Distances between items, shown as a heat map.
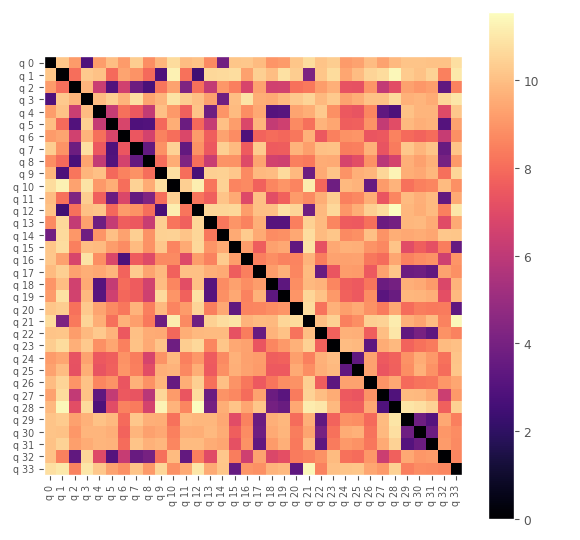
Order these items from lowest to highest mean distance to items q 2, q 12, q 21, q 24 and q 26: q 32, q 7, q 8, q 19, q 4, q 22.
q 8, q 32, q 7, q 4, q 19, q 22
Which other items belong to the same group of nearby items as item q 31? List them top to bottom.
q 17, q 22, q 29, q 30
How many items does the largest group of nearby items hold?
6
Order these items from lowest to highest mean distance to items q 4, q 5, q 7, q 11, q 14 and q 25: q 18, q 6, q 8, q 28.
q 8, q 18, q 28, q 6
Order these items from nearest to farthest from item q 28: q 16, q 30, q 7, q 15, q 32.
q 32, q 7, q 16, q 15, q 30
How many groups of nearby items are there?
9
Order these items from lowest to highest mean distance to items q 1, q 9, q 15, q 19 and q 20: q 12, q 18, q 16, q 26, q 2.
q 12, q 2, q 18, q 16, q 26
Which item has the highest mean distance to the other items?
q 3
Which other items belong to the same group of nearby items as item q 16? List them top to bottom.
q 6
